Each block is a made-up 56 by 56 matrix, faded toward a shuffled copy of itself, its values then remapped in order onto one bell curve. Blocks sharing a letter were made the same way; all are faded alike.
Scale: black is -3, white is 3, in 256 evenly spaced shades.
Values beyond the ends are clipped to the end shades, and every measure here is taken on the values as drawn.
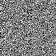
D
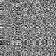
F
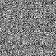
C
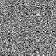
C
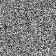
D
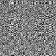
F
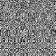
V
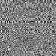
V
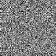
C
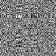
F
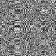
V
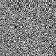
C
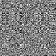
V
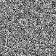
D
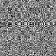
V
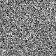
D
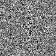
D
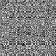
V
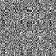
F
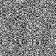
C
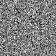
D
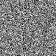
D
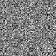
C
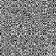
V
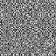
V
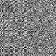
V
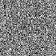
C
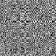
V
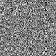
C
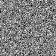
D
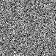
D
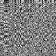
V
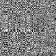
F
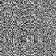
F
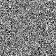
D
